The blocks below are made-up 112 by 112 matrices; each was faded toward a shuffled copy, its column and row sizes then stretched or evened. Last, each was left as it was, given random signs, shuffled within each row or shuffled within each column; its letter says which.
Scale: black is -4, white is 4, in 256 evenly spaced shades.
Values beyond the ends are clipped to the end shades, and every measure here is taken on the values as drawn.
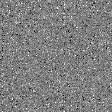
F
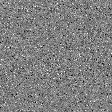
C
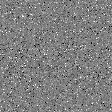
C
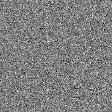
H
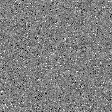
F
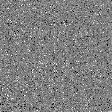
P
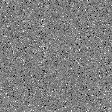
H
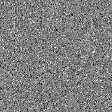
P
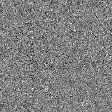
P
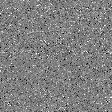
C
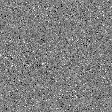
C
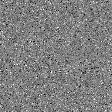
C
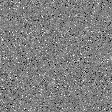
C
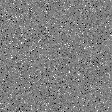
F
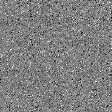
P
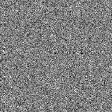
P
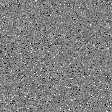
C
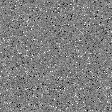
C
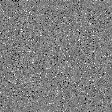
H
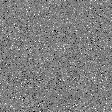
C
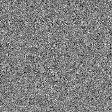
H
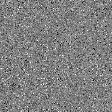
H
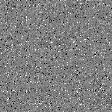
P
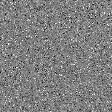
F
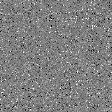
P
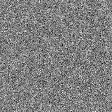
F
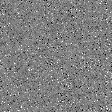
F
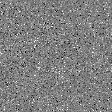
H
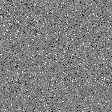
C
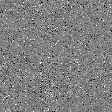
P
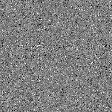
H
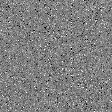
F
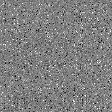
P
